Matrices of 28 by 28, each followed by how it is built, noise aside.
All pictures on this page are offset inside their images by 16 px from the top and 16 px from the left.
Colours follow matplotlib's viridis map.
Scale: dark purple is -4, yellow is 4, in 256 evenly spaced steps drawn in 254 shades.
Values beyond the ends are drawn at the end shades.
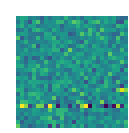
uneven rows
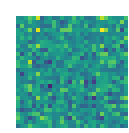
low rank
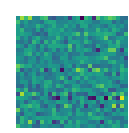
uneven rows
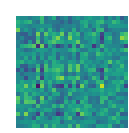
low rank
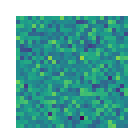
noise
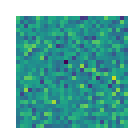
noise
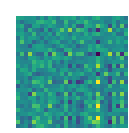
low rank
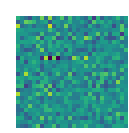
low rank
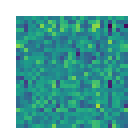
low rank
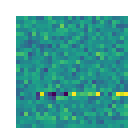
uneven rows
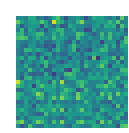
blocks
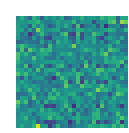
blocks
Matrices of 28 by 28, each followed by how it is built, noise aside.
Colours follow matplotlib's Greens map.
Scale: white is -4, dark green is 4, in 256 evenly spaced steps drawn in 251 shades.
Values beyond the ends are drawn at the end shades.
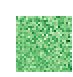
upper triangular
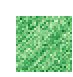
Hankel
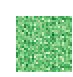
repeating rows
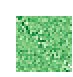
banded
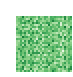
repeating rows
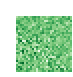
lower triangular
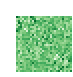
block diagonal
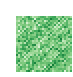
Hankel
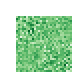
block diagonal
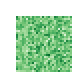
repeating rows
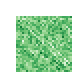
Toeplitz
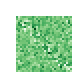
banded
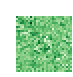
block diagonal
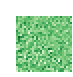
lower triangular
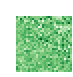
upper triangular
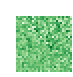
upper triangular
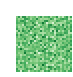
repeating rows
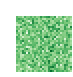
repeating rows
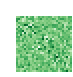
block diagonal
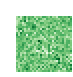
block diagonal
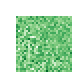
lower triangular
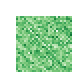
Toeplitz
